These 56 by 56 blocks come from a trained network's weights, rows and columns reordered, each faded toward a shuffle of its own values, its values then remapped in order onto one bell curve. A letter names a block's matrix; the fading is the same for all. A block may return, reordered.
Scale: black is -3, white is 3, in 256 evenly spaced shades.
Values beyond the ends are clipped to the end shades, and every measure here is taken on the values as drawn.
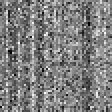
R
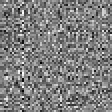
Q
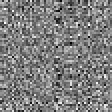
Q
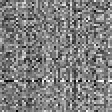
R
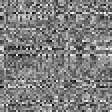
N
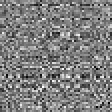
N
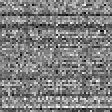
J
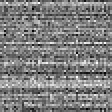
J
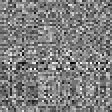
Q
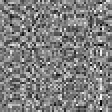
Q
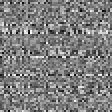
N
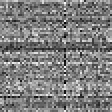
J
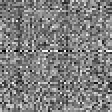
R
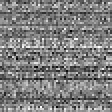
J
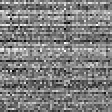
J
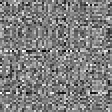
Q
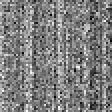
R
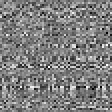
N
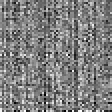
R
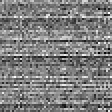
J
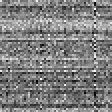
J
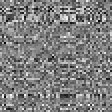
N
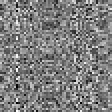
Q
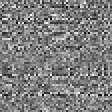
N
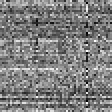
J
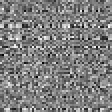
N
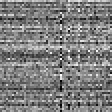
J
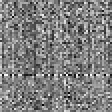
R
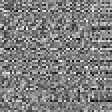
N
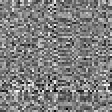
Q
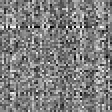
R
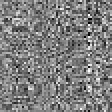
Q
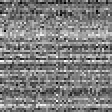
J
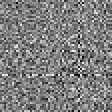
Q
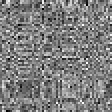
Q
